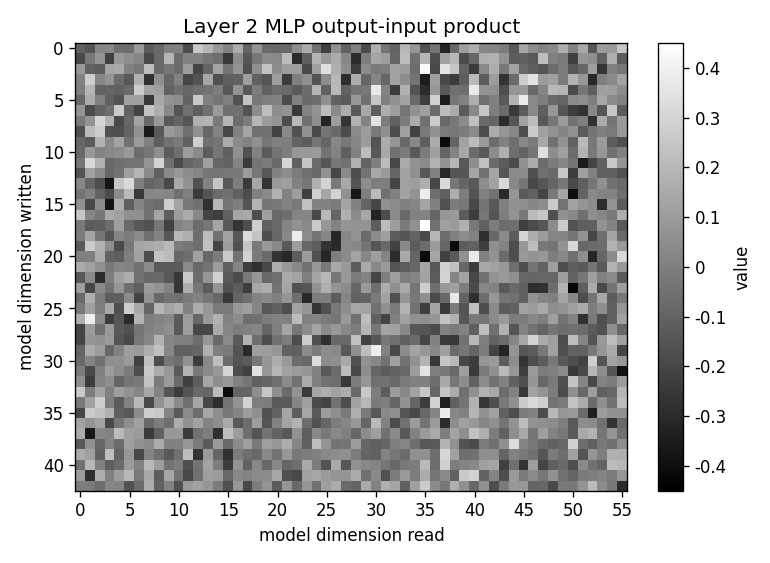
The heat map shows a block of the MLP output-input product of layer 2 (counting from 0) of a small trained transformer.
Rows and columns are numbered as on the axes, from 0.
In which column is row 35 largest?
37
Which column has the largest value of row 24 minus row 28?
38
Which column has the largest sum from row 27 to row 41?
7
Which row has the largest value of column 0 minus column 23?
33
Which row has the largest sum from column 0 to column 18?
25
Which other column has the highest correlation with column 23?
28
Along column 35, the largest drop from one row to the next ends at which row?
3
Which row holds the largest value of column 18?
31
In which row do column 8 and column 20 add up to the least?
8
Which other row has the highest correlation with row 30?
2
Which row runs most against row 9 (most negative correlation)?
39
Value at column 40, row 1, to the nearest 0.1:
-0.1
